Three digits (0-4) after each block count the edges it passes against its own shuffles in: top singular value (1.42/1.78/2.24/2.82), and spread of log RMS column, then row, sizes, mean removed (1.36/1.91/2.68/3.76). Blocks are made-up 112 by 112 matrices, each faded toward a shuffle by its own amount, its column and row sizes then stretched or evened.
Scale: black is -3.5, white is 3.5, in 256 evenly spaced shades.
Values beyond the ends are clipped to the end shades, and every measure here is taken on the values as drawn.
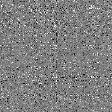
1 2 3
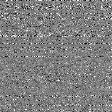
0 1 4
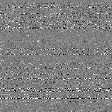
3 0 4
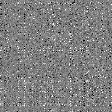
2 2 2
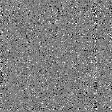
1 2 2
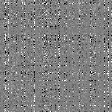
1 4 3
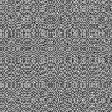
4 1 0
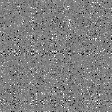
2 2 2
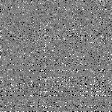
0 2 3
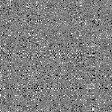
3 2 3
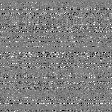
3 0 4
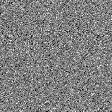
2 0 1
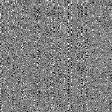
3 3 0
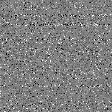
0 0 3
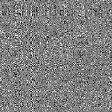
3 3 2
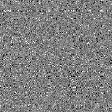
3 1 2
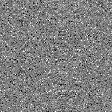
2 0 1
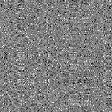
3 1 0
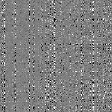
3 4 2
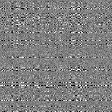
4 2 4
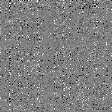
1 3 2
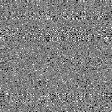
3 1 3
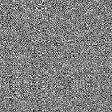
3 1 3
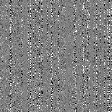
2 4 0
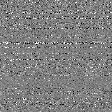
0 0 4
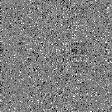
2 2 1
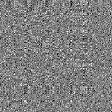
3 2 1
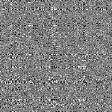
3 2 3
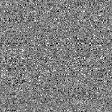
2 1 3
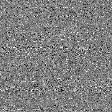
1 0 3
